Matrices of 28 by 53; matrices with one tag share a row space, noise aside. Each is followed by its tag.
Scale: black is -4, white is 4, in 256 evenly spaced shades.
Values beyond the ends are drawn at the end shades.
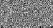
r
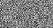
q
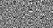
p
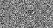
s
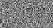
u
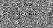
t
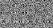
s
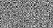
q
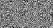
r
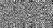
p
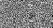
p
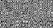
r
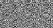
u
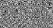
t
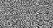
q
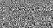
s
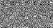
r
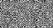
q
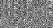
t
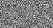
q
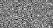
t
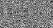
r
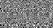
q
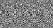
u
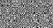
q
